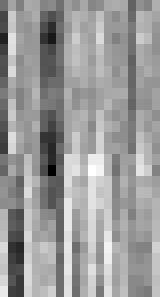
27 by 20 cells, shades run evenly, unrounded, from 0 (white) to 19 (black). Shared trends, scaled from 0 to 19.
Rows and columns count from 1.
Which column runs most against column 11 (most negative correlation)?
15
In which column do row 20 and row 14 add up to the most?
7
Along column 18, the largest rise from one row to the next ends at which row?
17
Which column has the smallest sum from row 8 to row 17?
13
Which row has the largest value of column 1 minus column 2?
4
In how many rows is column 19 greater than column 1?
8
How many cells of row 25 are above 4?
16
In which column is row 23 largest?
3
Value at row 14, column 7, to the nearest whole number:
16
